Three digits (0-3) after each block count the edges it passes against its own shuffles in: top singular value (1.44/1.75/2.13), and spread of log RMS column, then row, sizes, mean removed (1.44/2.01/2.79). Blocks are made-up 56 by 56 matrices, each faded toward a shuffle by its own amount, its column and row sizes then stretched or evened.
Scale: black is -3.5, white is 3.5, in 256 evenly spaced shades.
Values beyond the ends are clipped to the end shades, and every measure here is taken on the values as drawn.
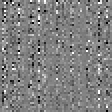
0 3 1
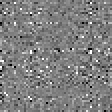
2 1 2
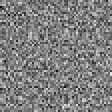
3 0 1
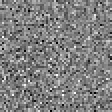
0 1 0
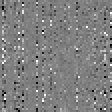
0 3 0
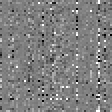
2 3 1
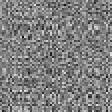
3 2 1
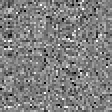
2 1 0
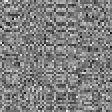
3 0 1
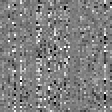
1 3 0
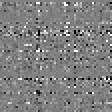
2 2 3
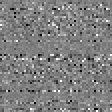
0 1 3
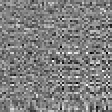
3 2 2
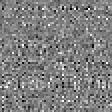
3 1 2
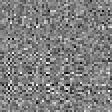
3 1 2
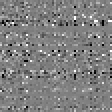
0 2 3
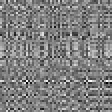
3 1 3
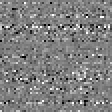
0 0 3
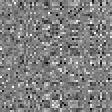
3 1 1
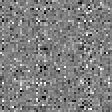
2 2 1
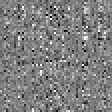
0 3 1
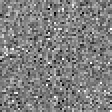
0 1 0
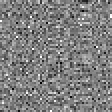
3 0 0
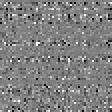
2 1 3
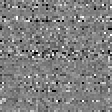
0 1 3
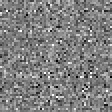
1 1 2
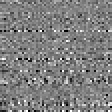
3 0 3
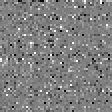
1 0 2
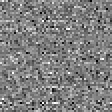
1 0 2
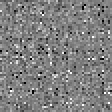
1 1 1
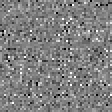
1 0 2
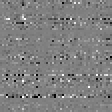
1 1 3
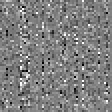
1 3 0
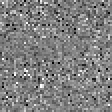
0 1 2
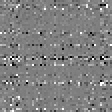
2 2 3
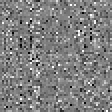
2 2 0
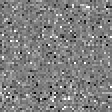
0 0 2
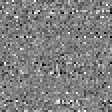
0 0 2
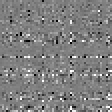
2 2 3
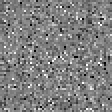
0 0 1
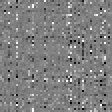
1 3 1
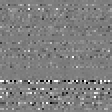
2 0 3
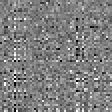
3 2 2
